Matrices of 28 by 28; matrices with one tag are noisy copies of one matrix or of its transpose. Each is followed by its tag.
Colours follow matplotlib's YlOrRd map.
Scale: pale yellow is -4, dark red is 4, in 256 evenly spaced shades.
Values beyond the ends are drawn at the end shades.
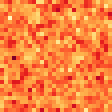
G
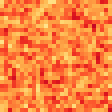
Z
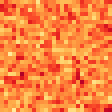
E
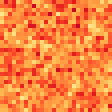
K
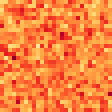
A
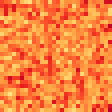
E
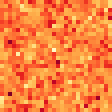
G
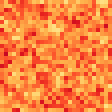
G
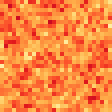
G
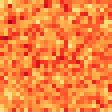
A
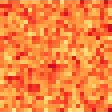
E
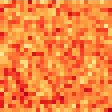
Z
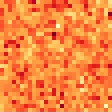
G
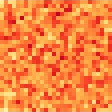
A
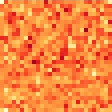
A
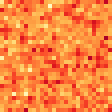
Z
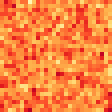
E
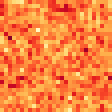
K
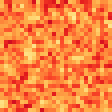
G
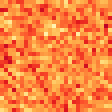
G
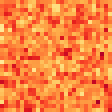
E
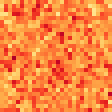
A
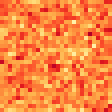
E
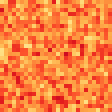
Z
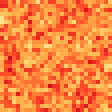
K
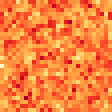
G
